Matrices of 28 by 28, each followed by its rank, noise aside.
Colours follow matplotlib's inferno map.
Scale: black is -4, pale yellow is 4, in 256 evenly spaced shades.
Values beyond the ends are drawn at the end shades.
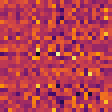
four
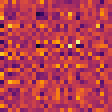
three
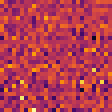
six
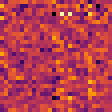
five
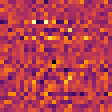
four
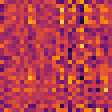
three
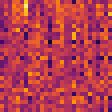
four
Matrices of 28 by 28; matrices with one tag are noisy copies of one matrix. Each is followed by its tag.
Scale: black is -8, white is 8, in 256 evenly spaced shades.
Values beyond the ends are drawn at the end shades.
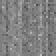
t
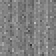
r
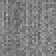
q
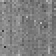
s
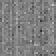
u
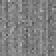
t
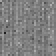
u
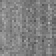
s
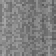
s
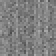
r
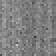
s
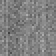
q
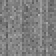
t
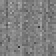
t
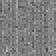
u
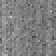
s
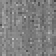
s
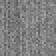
q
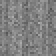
t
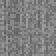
q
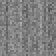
t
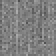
u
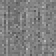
q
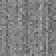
t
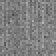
q
